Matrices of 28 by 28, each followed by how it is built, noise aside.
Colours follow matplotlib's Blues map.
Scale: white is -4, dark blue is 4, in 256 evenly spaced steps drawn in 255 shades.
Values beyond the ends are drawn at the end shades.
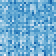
blocks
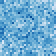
smooth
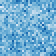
smooth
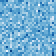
uneven columns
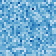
noise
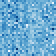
uneven columns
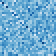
diagonal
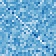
diagonal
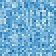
blocks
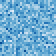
noise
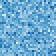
noise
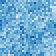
smooth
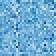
uneven columns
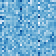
uneven columns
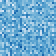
blocks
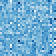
uneven columns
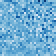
upper triangular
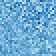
upper triangular
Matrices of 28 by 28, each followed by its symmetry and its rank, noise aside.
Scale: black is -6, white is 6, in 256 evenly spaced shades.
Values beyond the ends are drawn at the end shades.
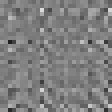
antisymmetric, rank two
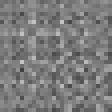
symmetric, rank three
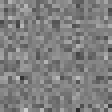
no symmetry, rank four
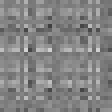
no symmetry, rank two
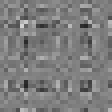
symmetric, rank two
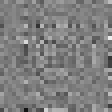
no symmetry, rank three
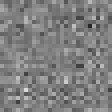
antisymmetric, rank four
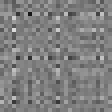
antisymmetric, rank two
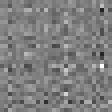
no symmetry, rank three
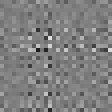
antisymmetric, rank two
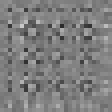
symmetric, rank two
